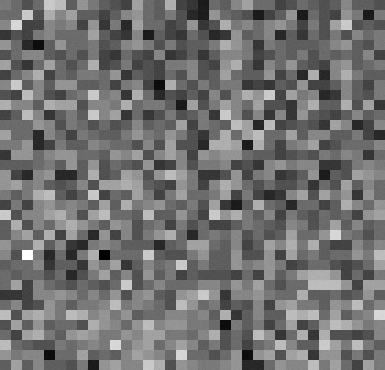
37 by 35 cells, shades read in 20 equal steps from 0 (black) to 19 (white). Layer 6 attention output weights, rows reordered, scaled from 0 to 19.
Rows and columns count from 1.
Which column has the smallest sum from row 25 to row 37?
23
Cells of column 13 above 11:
7
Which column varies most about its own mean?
3
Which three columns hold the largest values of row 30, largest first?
19, 28, 18
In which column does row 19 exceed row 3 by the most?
12
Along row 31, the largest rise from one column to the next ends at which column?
17
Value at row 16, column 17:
10
